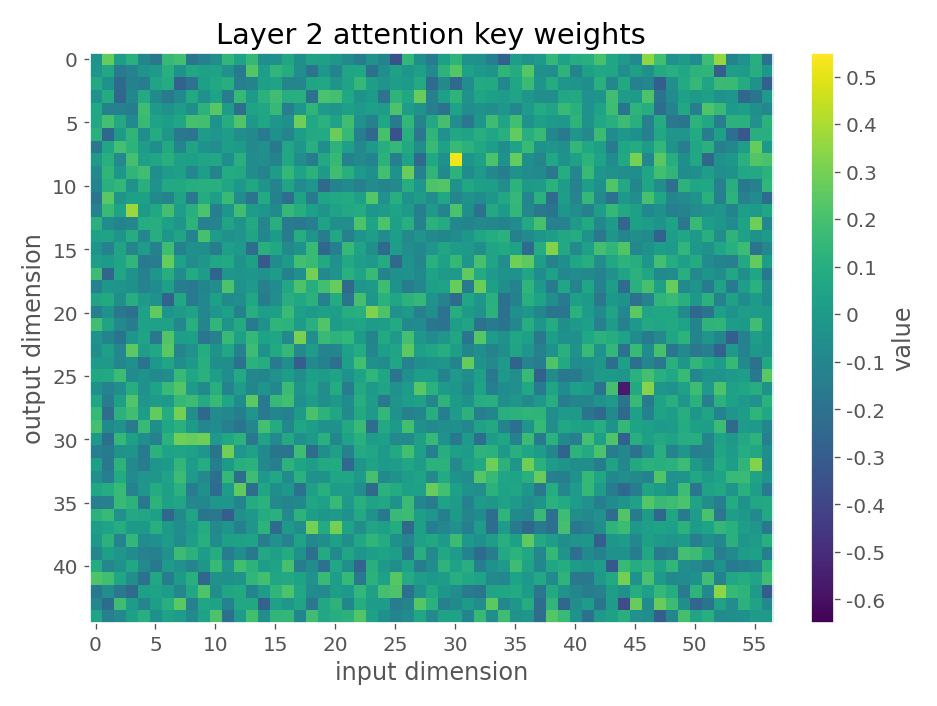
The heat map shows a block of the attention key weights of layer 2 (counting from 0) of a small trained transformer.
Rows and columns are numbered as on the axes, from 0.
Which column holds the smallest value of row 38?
42
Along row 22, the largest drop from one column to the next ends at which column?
18
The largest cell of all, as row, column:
8, 30
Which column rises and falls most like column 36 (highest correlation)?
55
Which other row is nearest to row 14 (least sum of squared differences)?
38
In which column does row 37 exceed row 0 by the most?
25
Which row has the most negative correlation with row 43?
36
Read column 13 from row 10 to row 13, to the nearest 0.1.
0.1 -0.2 0 0.1
